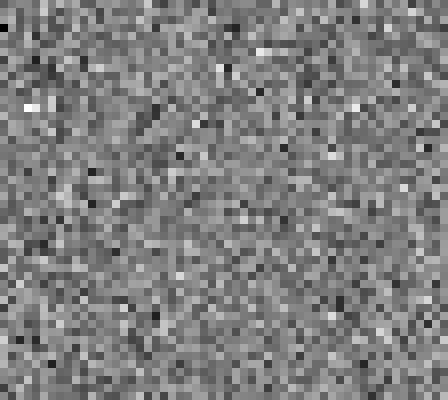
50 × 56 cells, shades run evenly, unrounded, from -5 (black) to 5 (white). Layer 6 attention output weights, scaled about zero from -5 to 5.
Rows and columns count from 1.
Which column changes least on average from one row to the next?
14
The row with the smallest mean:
6
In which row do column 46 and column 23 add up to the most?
1
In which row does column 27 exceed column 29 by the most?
9
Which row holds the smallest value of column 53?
17
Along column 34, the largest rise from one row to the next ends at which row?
7
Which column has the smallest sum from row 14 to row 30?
18
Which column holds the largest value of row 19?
53
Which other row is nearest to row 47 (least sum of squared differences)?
37
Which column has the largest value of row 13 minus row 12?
33
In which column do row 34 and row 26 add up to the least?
12
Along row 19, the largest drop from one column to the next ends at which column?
54
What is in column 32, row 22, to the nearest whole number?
1
